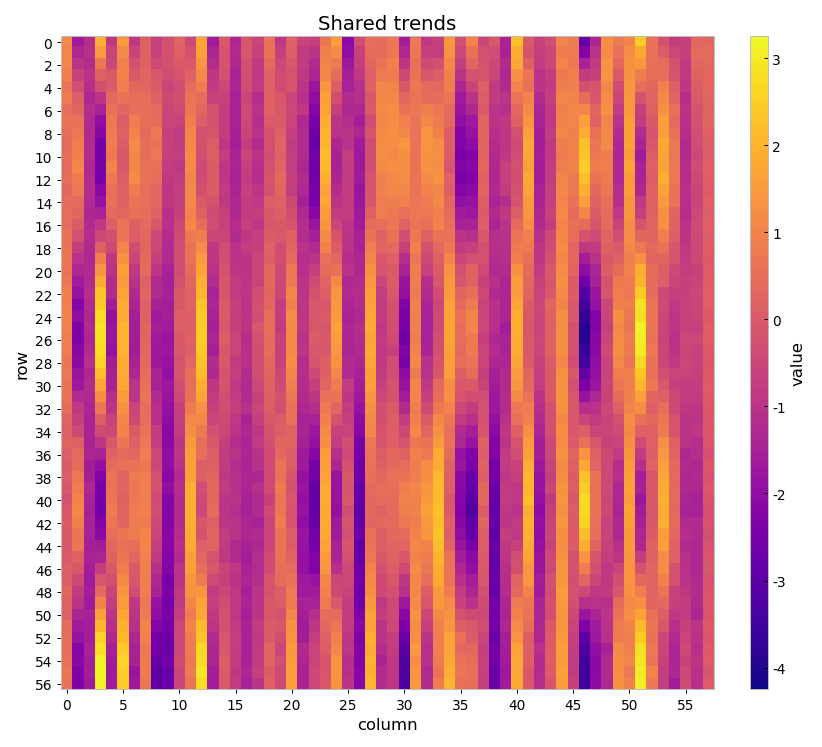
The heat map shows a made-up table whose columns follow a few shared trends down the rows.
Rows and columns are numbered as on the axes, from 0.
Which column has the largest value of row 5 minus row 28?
46
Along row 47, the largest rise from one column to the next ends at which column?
27
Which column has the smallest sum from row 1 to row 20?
22
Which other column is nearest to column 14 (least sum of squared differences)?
43
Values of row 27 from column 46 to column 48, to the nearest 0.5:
-3.5 -2 -0.5
